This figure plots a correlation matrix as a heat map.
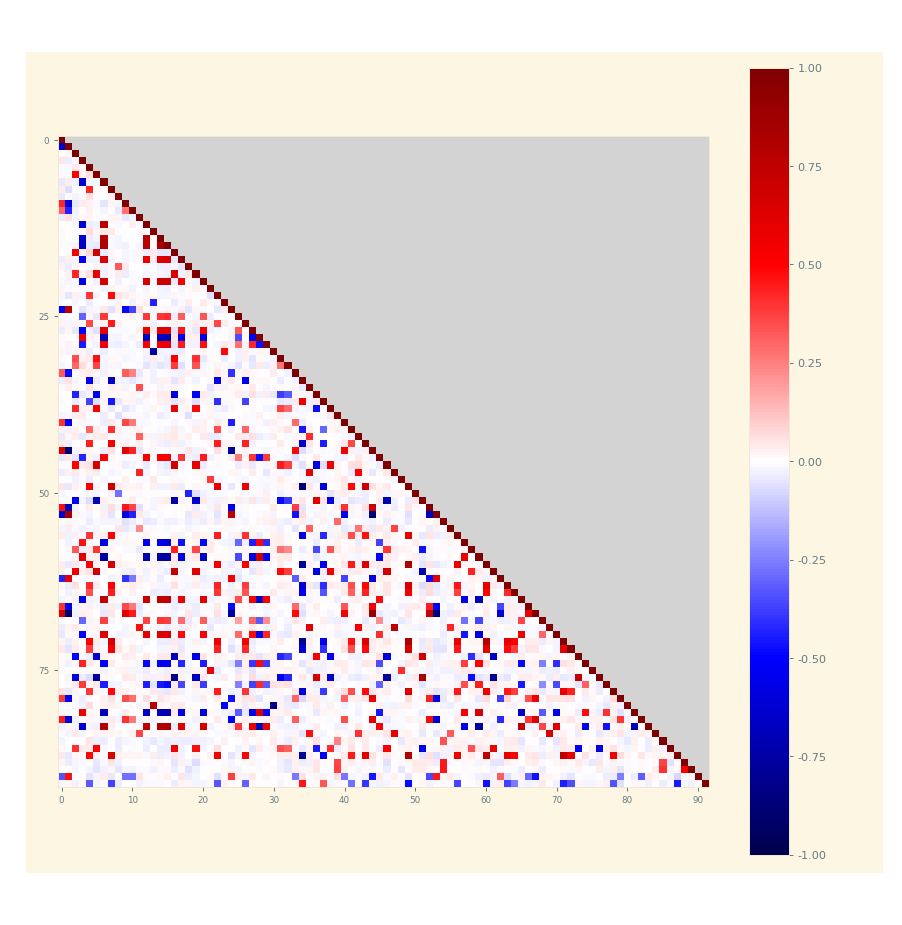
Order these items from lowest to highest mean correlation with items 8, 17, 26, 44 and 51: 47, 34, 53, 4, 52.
53, 34, 47, 4, 52
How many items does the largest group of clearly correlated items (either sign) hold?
21
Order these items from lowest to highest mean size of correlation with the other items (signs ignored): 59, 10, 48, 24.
48, 10, 24, 59
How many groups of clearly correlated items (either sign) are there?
9
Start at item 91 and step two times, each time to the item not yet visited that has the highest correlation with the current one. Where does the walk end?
37
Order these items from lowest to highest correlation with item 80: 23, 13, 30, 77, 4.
30, 23, 77, 4, 13
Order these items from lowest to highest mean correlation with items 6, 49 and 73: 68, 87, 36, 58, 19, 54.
19, 58, 54, 68, 36, 87
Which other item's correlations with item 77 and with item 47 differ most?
69
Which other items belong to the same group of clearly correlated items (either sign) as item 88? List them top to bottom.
39, 54, 85, 89
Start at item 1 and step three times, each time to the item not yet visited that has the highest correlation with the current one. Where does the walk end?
62
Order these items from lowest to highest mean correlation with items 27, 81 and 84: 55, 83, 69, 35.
83, 55, 35, 69
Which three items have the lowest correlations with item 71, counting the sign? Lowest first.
34, 37, 91
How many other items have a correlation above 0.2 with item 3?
6
